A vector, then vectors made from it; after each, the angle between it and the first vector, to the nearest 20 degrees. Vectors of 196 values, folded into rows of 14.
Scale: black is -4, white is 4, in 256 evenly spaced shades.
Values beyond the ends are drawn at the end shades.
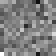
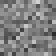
140 degrees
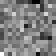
40 degrees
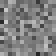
60 degrees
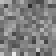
60 degrees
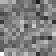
20 degrees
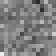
40 degrees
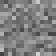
140 degrees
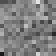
160 degrees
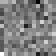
20 degrees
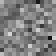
60 degrees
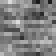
60 degrees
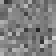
80 degrees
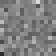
140 degrees
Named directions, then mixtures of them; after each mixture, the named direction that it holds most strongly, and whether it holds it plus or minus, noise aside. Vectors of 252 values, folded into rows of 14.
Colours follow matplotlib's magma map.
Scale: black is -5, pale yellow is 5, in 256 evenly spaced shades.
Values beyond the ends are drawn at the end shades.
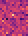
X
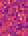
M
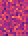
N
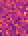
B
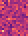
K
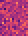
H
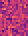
K, minus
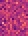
H, plus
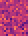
N, plus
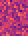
M, plus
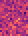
B, minus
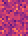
K, plus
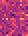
X, minus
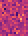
N, plus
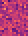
K, minus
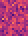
X, minus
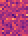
X, minus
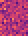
H, minus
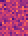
H, plus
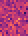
B, minus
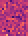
N, minus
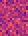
B, minus
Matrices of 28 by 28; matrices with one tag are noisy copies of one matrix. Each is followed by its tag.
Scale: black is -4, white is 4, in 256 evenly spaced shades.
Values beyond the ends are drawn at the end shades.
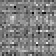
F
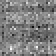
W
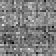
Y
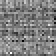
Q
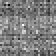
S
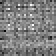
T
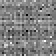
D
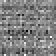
D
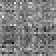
Y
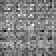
T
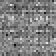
F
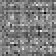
F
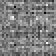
F
